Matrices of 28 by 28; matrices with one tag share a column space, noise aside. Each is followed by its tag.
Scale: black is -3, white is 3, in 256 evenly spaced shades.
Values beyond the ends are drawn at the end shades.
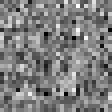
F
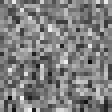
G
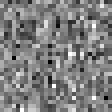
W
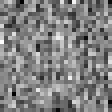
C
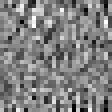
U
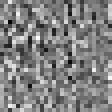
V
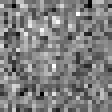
F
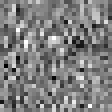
V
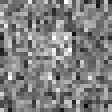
C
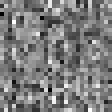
U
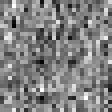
U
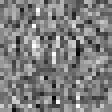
V
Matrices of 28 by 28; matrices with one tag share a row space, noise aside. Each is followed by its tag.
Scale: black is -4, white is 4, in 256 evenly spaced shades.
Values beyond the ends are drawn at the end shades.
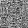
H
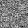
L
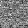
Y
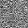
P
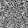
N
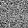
H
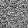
H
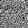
N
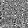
N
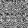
N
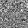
L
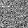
P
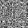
L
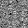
Y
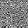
H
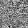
Y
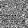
N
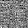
P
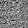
H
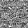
Y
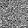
L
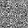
P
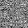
P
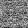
Y
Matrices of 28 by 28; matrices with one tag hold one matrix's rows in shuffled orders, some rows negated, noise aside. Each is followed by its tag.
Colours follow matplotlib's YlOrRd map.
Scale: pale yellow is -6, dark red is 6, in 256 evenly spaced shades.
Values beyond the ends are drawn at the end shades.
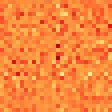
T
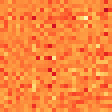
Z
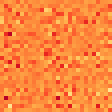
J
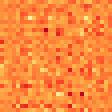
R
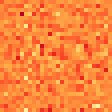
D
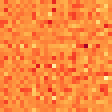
Z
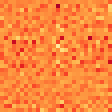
T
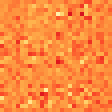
R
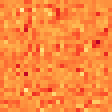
D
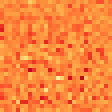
R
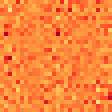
J
